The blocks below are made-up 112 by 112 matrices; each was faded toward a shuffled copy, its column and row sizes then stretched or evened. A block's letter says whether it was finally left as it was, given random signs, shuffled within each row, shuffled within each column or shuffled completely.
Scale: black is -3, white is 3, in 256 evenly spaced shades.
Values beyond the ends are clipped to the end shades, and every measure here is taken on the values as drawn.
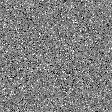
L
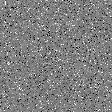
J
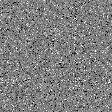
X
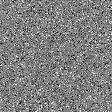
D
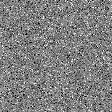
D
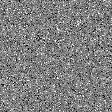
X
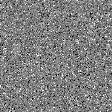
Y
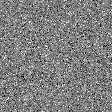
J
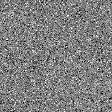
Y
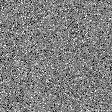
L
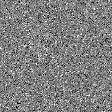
Y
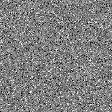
Y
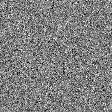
D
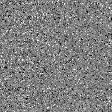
Y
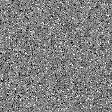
X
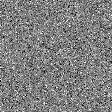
J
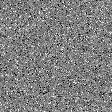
L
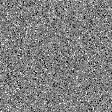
J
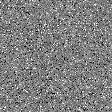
D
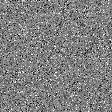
D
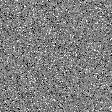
L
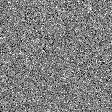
L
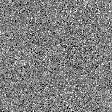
Y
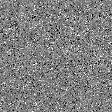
X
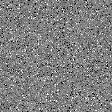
Y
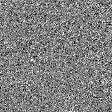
X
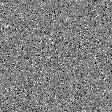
L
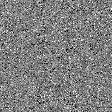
X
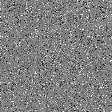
X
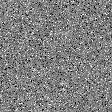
L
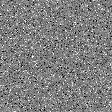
L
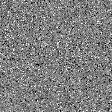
X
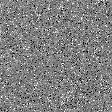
J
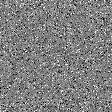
D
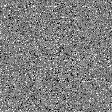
Y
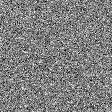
L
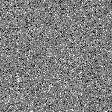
J
